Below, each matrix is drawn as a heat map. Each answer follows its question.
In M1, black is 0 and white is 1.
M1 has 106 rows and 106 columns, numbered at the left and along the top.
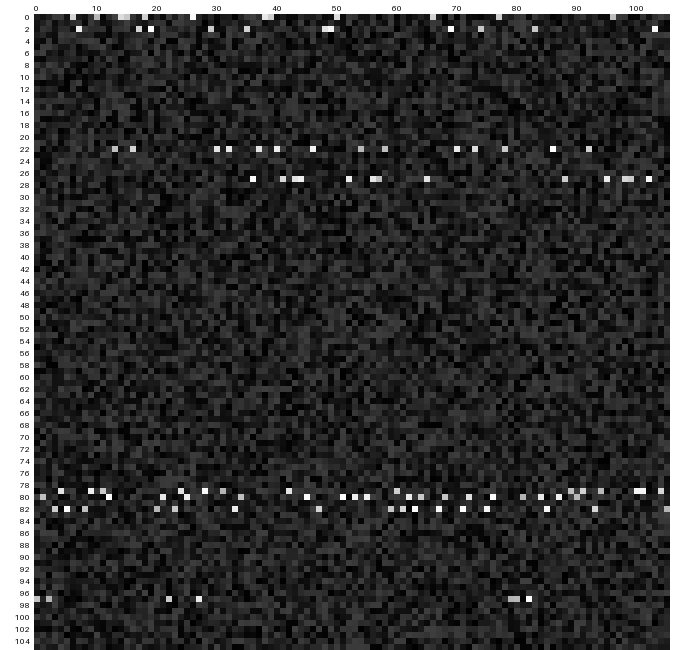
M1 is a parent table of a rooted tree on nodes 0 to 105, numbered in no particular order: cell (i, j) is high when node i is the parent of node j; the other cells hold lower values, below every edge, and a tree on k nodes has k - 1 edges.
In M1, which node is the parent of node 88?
27
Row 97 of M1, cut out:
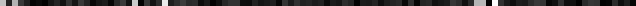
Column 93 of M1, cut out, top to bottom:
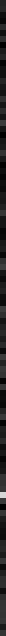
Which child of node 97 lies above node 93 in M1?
82
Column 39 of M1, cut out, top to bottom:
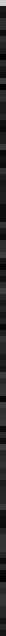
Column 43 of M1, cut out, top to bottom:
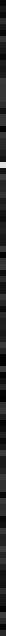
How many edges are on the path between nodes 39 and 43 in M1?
4
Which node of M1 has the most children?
80
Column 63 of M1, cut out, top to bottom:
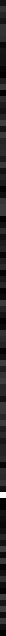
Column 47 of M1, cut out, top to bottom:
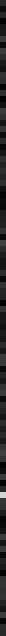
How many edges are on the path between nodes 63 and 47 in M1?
2
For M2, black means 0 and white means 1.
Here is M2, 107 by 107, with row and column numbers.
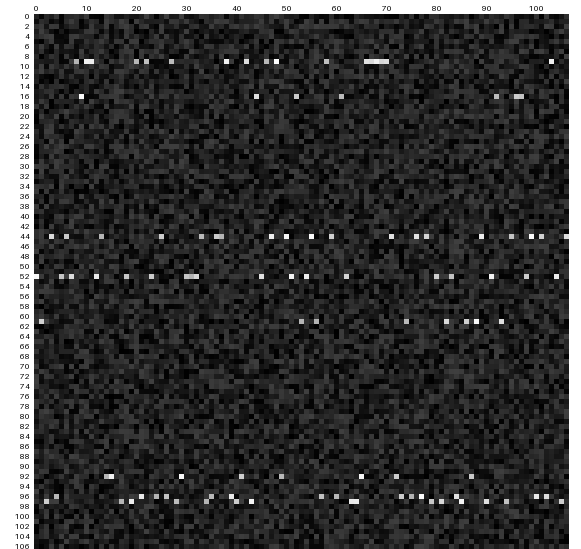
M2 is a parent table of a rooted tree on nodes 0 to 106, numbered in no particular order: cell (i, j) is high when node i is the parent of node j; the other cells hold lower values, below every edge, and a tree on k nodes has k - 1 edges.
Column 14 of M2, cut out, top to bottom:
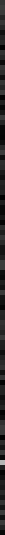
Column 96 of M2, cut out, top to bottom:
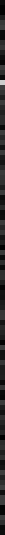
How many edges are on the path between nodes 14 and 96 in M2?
3
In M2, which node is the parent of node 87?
92
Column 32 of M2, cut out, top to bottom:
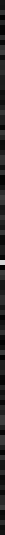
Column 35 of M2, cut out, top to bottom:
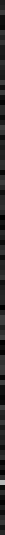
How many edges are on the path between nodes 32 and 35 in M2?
4
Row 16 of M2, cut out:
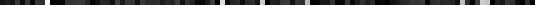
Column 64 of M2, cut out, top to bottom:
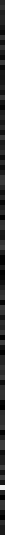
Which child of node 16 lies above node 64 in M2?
97
